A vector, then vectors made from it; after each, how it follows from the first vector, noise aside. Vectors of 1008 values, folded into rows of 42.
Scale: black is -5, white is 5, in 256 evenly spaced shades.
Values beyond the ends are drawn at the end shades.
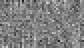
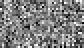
reversed, scaled up.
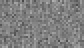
shrunk.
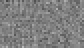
shrunk.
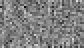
reversed.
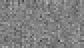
shrunk.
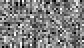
negated, scaled up.
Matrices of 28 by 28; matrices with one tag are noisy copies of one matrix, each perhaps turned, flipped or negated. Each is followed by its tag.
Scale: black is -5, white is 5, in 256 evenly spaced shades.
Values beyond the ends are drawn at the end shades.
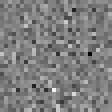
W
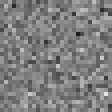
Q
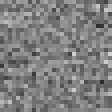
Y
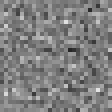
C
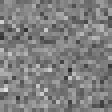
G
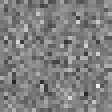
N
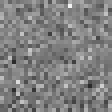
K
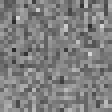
K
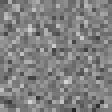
Q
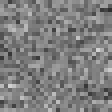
Y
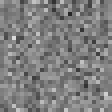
G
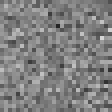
K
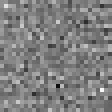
K
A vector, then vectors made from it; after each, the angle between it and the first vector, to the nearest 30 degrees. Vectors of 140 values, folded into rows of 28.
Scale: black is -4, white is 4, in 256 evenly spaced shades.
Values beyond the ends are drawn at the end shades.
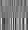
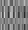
90 degrees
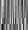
60 degrees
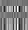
90 degrees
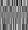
60 degrees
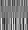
30 degrees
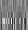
150 degrees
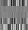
120 degrees
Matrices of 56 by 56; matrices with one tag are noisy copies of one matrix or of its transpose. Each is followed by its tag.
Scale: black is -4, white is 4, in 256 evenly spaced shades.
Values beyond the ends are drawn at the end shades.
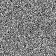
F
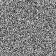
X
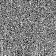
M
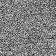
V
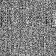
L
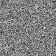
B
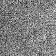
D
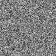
B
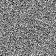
F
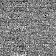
L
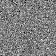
F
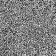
V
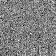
V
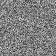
X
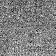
D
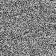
M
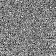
V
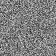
F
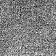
D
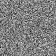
F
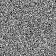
F
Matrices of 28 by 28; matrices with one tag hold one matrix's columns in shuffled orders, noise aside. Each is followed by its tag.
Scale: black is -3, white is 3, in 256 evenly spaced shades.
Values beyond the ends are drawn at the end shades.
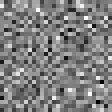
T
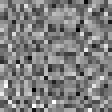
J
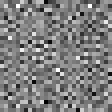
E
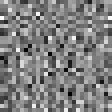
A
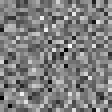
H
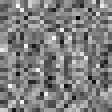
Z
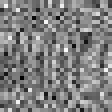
Z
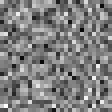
J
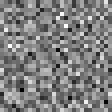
H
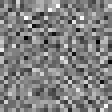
T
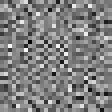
E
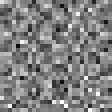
J
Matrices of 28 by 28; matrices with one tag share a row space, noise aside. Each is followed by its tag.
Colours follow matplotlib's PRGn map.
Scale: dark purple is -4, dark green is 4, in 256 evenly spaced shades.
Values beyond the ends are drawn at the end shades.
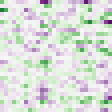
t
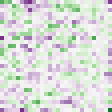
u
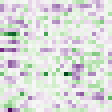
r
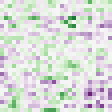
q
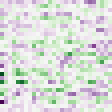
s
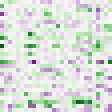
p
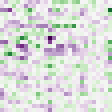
u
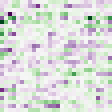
q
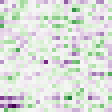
r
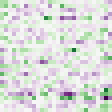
t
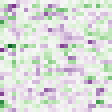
q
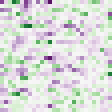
u
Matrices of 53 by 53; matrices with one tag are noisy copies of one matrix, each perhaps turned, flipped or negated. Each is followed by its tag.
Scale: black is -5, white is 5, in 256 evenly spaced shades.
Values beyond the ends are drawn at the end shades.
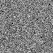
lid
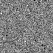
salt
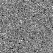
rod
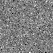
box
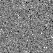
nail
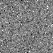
nail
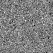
rod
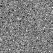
box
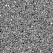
nail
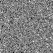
nail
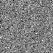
nail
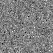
rod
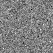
lid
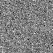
box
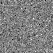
box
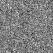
salt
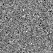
lid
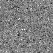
box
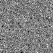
nail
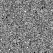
salt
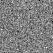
nail
